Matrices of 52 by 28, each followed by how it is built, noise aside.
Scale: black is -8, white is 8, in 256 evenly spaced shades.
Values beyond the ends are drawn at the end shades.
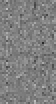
uneven columns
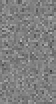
low rank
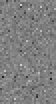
sparse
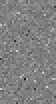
sparse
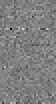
uneven rows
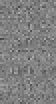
low rank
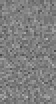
repeating columns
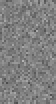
noise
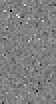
sparse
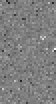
sparse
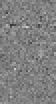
uneven rows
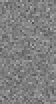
noise
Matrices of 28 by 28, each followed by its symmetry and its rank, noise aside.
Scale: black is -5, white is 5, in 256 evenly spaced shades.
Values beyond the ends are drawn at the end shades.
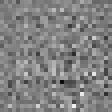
no symmetry, rank five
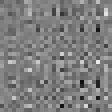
no symmetry, rank four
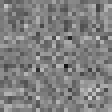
symmetric, rank five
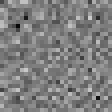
symmetric, rank four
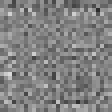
no symmetry, rank five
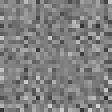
antisymmetric, rank four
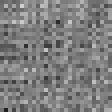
no symmetry, rank four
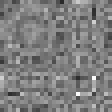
symmetric, rank four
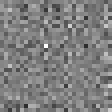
no symmetry, rank four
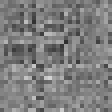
no symmetry, rank three
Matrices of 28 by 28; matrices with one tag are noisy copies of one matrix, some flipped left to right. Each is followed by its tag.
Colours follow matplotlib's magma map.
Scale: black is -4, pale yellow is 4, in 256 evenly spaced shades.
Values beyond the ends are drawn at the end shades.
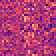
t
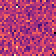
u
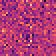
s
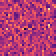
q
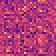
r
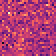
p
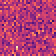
u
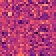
p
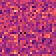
r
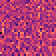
u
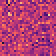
p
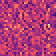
q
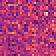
p
